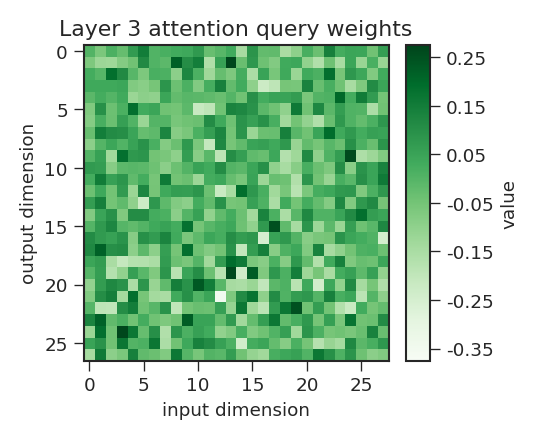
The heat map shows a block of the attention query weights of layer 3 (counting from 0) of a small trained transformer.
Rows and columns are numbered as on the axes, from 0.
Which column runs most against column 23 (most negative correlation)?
9
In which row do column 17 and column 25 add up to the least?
3
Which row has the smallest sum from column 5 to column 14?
21
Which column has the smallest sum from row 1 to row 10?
11
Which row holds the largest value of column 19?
22
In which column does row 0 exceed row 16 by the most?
27
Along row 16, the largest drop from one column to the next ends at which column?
16
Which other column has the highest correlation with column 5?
24
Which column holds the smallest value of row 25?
14
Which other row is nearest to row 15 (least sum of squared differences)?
23
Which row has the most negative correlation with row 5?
20
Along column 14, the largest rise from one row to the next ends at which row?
18
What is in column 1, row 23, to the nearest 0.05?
0.2
